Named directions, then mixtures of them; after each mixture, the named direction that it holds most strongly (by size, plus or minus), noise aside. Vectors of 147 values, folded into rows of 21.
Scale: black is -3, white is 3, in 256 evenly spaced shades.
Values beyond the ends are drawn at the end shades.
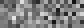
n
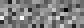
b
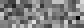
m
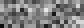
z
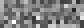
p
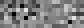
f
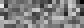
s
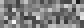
p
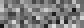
p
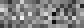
n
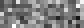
m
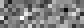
b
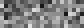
s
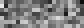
s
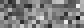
m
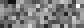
z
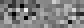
f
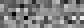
f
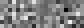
f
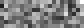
s
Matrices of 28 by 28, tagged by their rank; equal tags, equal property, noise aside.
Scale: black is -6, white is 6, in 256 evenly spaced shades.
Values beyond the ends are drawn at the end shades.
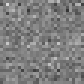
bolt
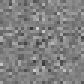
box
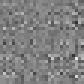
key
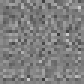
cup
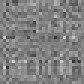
cup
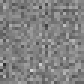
bolt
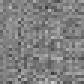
cup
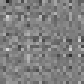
cup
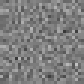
box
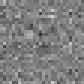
box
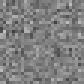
box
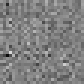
box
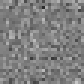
bolt
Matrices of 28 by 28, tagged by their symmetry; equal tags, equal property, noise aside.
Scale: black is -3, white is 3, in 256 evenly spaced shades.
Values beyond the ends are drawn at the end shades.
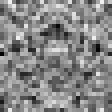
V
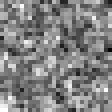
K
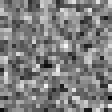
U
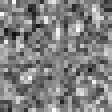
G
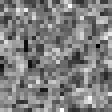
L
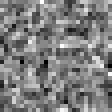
U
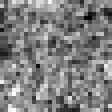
U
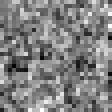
L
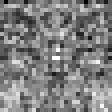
V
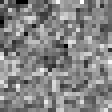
G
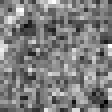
G
